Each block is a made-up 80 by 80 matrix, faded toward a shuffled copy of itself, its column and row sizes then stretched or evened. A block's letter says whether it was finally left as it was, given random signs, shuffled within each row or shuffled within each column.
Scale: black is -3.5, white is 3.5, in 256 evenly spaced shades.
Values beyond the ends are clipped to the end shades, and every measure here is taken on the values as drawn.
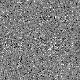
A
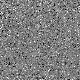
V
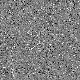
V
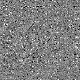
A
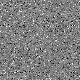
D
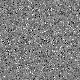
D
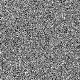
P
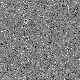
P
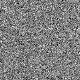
V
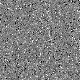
P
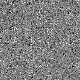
V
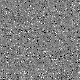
V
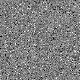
A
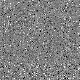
V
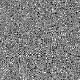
A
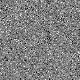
V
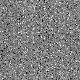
P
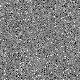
P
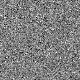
D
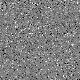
D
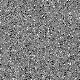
P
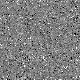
V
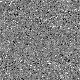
D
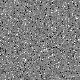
P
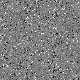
P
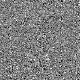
V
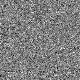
D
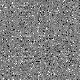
A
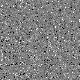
A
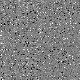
A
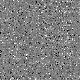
A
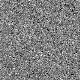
P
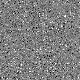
D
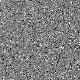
P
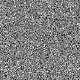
A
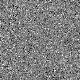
P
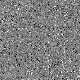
P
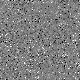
V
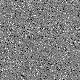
D
